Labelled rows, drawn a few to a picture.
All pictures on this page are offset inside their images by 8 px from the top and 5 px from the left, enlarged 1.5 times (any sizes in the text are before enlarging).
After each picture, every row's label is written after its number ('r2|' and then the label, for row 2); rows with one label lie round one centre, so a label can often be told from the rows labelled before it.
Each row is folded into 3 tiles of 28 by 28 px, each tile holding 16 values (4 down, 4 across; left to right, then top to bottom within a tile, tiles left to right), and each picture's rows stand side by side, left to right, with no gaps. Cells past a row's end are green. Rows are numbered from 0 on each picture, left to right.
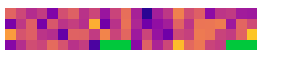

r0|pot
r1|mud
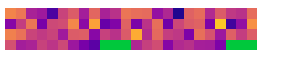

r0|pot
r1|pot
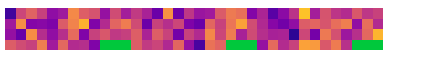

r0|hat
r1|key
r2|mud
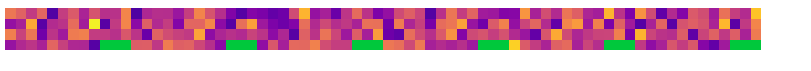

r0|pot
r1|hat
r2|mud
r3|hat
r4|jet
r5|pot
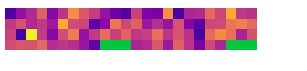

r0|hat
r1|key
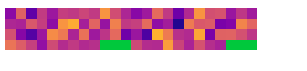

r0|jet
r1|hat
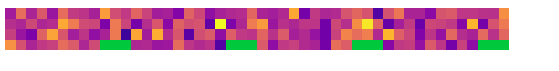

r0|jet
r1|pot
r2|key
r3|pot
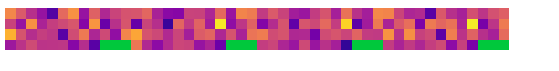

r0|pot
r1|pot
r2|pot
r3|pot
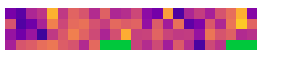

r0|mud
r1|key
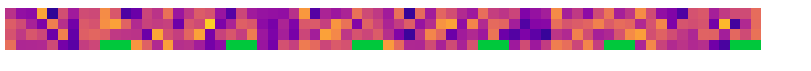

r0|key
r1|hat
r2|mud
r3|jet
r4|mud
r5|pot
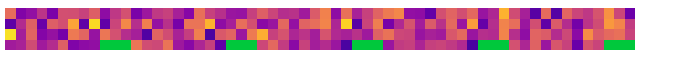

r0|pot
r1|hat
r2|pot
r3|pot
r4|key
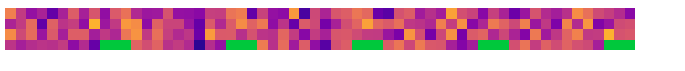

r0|pot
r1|key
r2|key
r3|hat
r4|hat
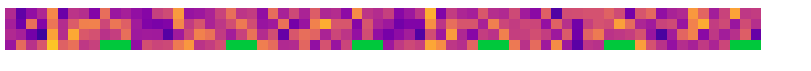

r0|mud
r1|mud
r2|jet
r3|mud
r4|key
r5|jet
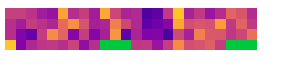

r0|jet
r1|mud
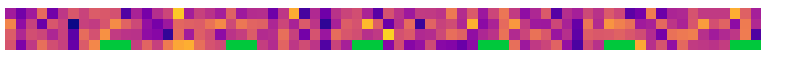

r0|key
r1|mud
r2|key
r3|pot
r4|key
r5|jet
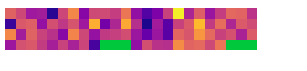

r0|pot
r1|mud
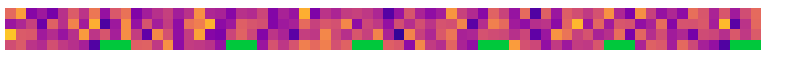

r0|pot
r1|hat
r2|mud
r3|hat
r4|jet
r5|pot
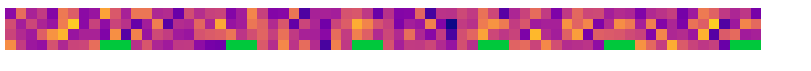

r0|jet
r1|pot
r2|key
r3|key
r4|hat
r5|hat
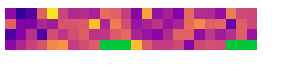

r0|mud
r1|jet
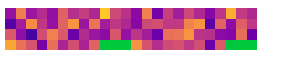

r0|jet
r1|jet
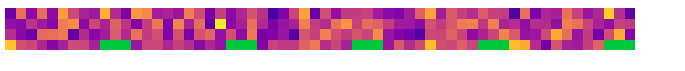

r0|jet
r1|pot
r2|mud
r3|mud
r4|jet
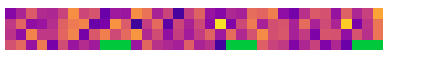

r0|hat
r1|pot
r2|pot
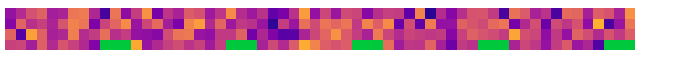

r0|hat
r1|jet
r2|mud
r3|key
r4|pot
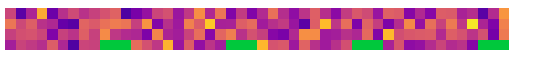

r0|key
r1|hat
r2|jet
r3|pot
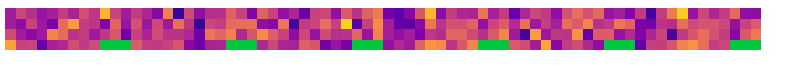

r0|jet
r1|key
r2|pot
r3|mud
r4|hat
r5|mud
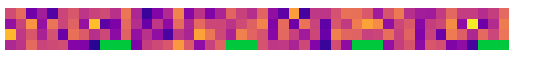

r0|pot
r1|mud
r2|key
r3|pot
